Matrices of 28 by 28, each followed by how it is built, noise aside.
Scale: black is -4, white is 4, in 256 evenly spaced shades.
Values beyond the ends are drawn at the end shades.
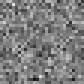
repeating columns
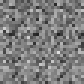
repeating columns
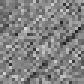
Hankel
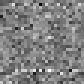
uneven rows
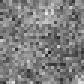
smooth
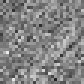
Hankel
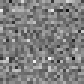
uneven rows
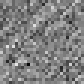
Hankel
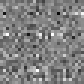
uneven rows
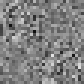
block diagonal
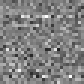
uneven rows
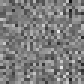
low rank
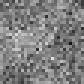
smooth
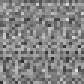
repeating columns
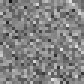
Toeplitz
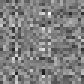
low rank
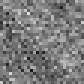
Toeplitz
